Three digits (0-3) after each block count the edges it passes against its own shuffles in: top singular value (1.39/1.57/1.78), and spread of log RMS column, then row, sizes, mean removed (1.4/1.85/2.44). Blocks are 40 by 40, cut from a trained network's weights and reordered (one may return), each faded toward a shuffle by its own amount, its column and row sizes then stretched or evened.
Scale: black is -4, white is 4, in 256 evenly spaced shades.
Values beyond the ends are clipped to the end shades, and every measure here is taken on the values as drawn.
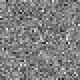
0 0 2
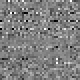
1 0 3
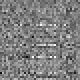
3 1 2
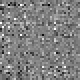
1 2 2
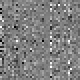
0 3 1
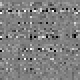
2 1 3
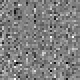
0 3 0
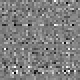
1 1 3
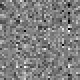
1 2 1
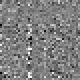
1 2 2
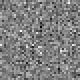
0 1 0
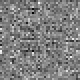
2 3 0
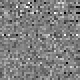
2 0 2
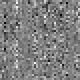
0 3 0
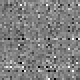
2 2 2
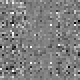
0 3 2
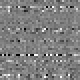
3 0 3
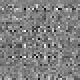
3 1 3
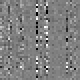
2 3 1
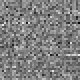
2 0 1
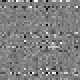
3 1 3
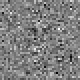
0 2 0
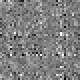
0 2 2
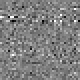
2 1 2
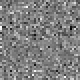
0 1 2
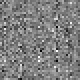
0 2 1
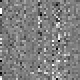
0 3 0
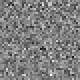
0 0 2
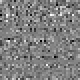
0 1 3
